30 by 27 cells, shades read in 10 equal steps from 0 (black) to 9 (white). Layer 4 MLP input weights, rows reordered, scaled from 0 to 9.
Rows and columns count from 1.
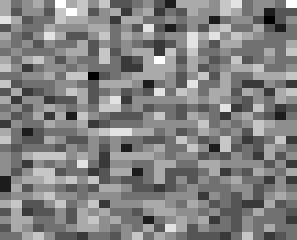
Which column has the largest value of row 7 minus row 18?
27
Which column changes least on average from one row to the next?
18
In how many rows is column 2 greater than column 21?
11
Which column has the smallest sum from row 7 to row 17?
9
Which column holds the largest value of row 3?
1
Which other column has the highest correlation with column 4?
3
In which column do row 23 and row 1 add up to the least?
16
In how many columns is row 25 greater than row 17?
10
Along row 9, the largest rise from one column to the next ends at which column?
14
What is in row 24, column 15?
2
